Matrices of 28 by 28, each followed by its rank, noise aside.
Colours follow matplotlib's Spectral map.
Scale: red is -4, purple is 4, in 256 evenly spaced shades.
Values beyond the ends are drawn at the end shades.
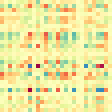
two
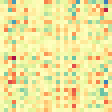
four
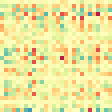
three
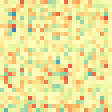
six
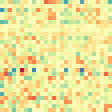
six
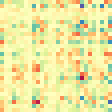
three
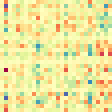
three
